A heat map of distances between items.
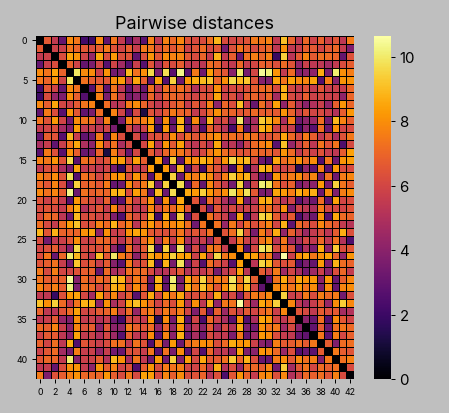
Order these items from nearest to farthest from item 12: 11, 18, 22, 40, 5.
40, 5, 11, 22, 18
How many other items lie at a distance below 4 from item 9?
6
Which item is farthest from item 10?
27
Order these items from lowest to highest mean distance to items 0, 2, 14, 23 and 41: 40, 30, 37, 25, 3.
3, 25, 37, 40, 30
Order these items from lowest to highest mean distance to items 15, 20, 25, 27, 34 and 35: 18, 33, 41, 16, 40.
16, 41, 18, 40, 33
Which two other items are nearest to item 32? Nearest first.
2, 13
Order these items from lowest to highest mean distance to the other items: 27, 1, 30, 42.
1, 42, 30, 27
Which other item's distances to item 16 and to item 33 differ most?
26
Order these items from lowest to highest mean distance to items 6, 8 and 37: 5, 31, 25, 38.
25, 38, 31, 5
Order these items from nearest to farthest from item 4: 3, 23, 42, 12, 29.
29, 3, 42, 23, 12
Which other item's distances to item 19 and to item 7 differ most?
0
